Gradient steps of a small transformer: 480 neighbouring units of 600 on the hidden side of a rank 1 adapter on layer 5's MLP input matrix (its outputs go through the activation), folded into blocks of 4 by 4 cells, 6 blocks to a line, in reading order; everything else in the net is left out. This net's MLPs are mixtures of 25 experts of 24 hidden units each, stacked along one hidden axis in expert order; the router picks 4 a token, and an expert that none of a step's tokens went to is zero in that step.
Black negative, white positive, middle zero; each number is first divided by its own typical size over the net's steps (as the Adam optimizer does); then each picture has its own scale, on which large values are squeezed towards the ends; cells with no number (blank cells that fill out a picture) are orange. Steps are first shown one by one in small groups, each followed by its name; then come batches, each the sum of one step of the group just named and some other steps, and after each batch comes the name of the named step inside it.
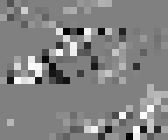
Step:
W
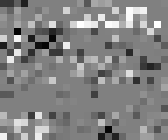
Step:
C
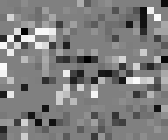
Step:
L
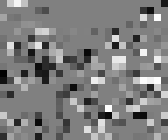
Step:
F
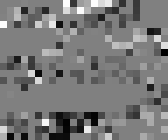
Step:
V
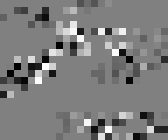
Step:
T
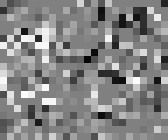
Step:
L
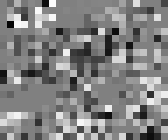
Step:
F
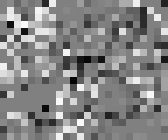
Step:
L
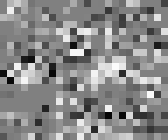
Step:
F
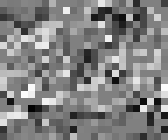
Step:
L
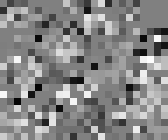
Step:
W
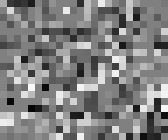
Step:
W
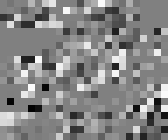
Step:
W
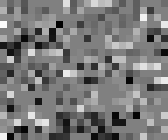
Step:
V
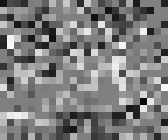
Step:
V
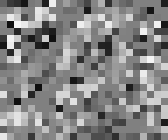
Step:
C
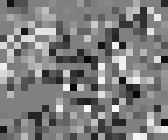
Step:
L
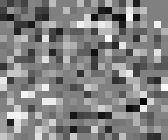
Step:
C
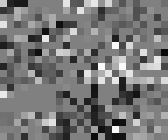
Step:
V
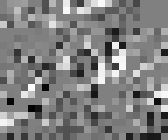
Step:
V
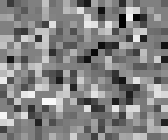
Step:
L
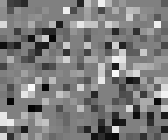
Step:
C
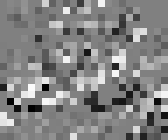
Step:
W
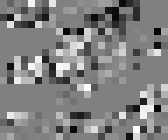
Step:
W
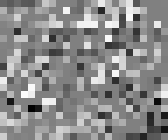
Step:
C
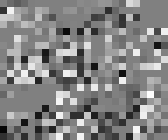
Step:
W
